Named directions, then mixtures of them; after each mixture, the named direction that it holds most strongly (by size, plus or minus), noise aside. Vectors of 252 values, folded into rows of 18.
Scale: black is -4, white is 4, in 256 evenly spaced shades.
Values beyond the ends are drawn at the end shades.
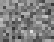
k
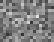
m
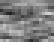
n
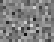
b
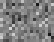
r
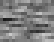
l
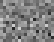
b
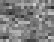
n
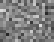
m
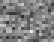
k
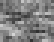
n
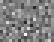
b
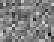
r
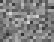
m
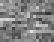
l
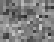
n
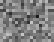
m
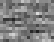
l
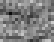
n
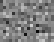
b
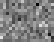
r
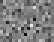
b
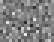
b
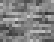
l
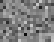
b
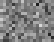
r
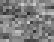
n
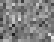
r
